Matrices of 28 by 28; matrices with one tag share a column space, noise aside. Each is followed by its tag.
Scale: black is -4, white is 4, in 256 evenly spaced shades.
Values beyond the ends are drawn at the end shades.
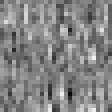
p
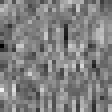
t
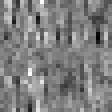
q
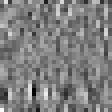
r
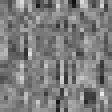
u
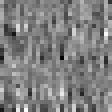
p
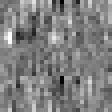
q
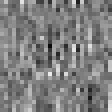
t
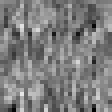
p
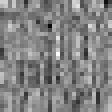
u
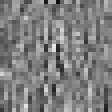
t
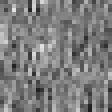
t
